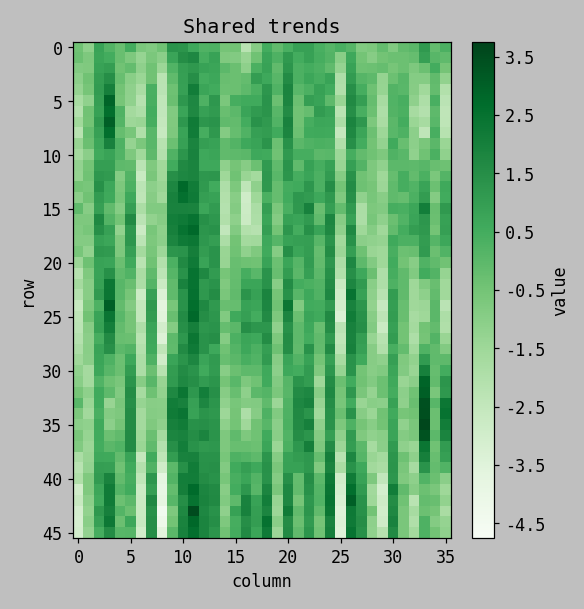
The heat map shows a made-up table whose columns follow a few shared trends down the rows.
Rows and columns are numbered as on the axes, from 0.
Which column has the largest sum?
11
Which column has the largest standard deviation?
33
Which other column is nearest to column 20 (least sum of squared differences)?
18
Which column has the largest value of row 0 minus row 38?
25
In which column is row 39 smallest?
8
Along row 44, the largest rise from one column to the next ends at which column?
26
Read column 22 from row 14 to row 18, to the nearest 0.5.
1 2 1 1.5 1
